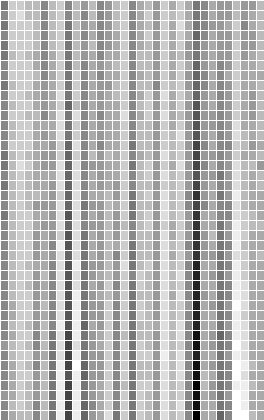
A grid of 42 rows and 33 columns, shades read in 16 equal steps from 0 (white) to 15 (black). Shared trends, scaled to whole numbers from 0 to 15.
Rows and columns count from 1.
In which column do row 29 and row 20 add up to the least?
30
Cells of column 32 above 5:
7
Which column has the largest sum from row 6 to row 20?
25
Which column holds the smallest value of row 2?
3
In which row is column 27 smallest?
24
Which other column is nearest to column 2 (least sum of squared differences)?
19
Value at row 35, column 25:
14
